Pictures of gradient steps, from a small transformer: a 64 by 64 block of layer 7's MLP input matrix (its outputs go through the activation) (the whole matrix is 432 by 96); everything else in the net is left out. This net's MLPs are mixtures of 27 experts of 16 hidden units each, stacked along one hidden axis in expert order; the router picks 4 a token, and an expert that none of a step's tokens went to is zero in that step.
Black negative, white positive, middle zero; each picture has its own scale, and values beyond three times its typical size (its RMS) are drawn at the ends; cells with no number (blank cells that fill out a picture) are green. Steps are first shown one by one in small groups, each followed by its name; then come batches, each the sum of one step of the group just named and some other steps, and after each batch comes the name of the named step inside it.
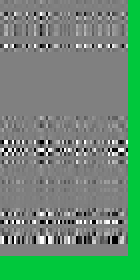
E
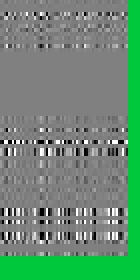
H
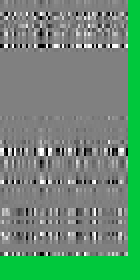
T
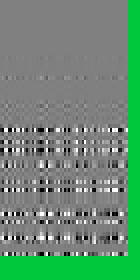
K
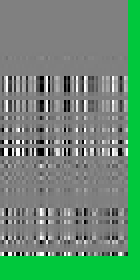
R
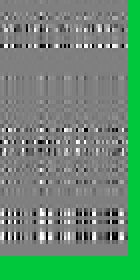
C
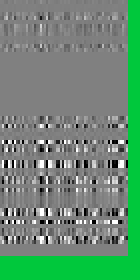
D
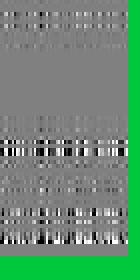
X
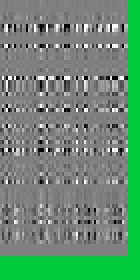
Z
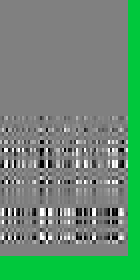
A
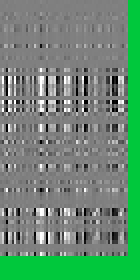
C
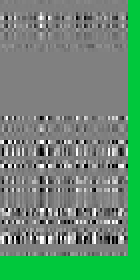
D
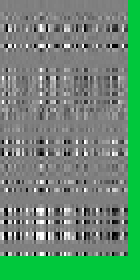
R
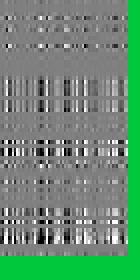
X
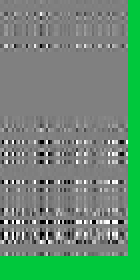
E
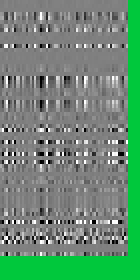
E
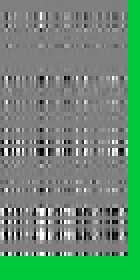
R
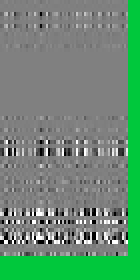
X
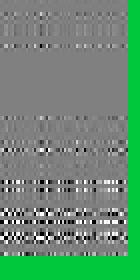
E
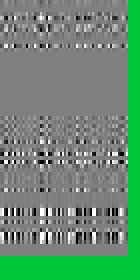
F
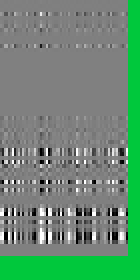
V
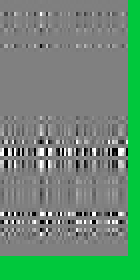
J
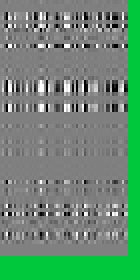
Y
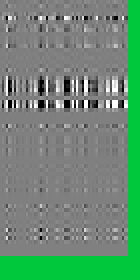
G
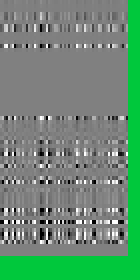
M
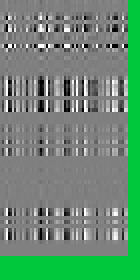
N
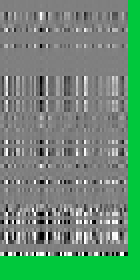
M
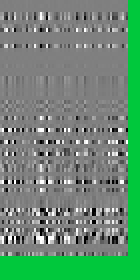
M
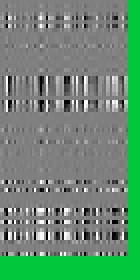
G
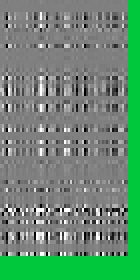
Y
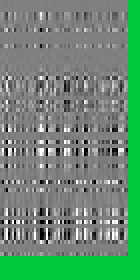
M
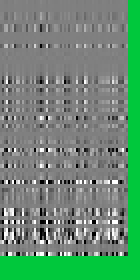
M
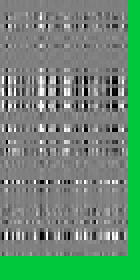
Y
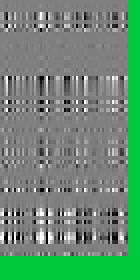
V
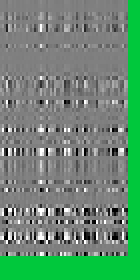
J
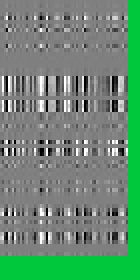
V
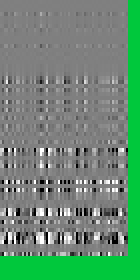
J
